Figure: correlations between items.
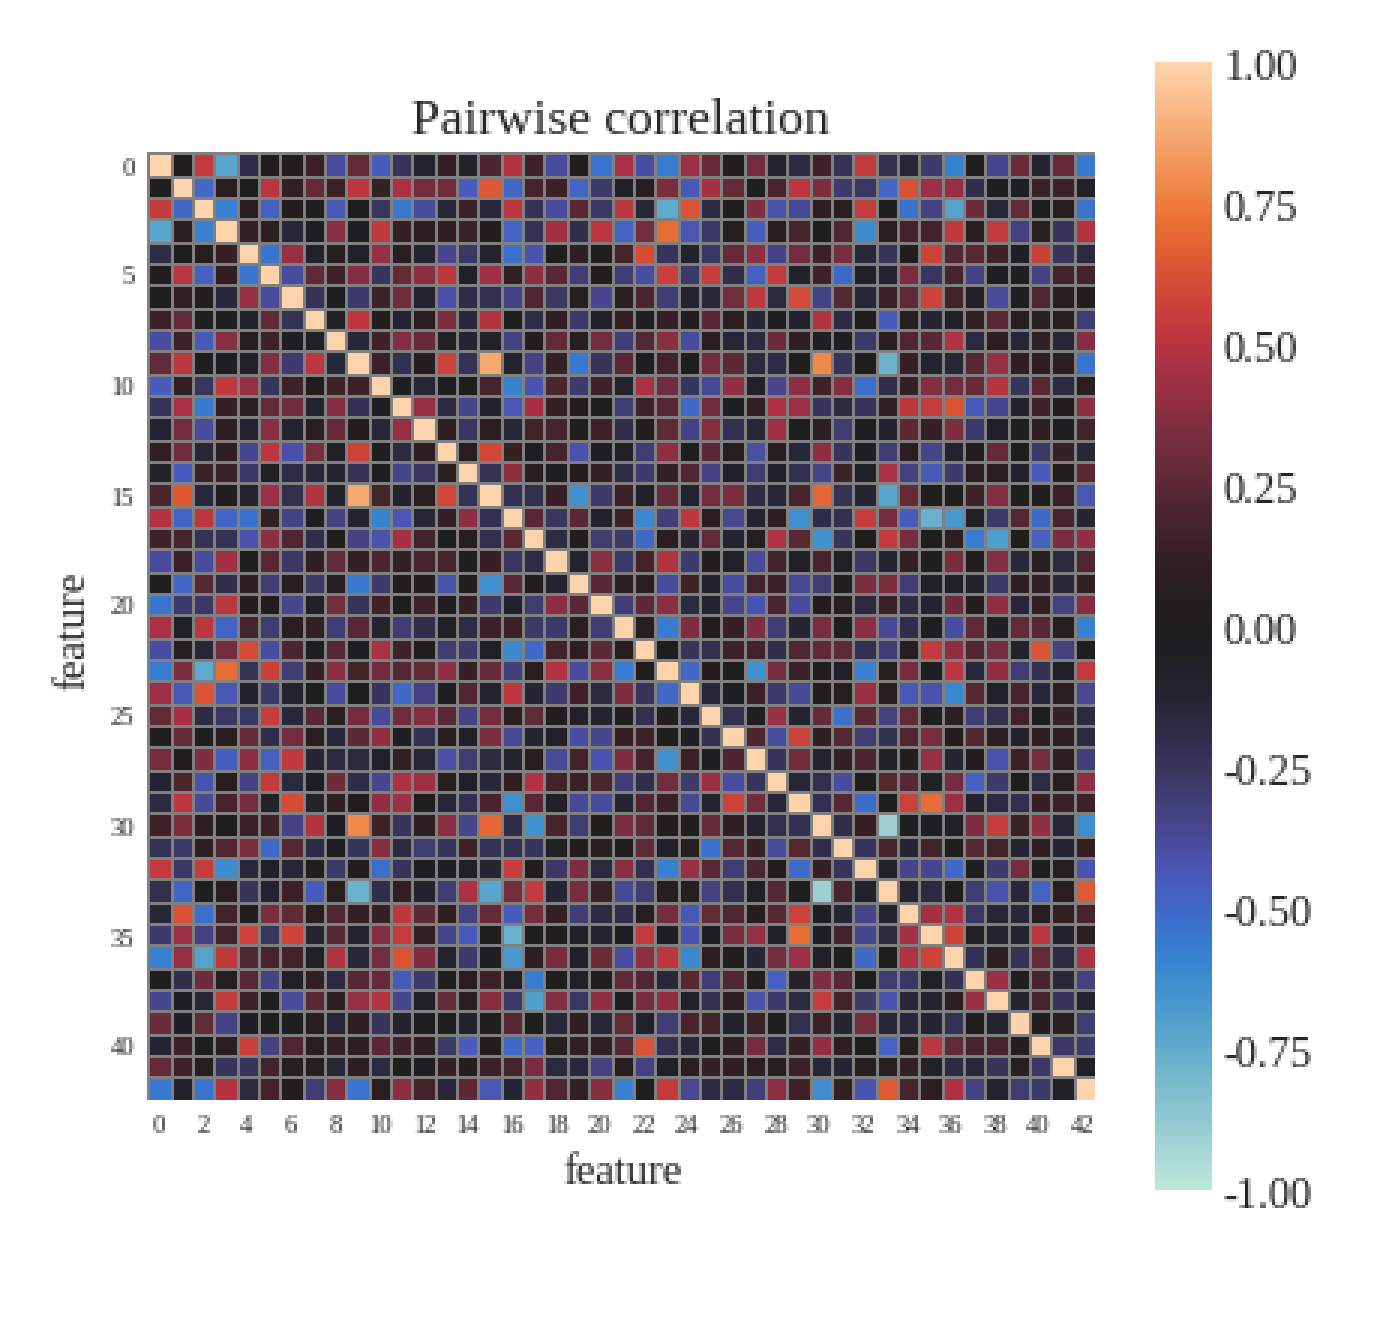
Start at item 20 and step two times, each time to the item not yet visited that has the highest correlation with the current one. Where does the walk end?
23
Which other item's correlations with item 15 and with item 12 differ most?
9
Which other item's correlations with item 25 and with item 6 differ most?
5
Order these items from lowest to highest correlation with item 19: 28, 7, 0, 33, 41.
7, 41, 0, 28, 33
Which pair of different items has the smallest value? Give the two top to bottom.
30, 33
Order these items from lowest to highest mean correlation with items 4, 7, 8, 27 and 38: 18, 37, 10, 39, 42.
42, 39, 18, 37, 10
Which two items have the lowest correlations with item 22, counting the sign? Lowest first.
16, 17
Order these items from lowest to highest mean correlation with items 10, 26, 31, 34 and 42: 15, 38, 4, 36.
15, 38, 4, 36
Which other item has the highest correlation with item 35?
29
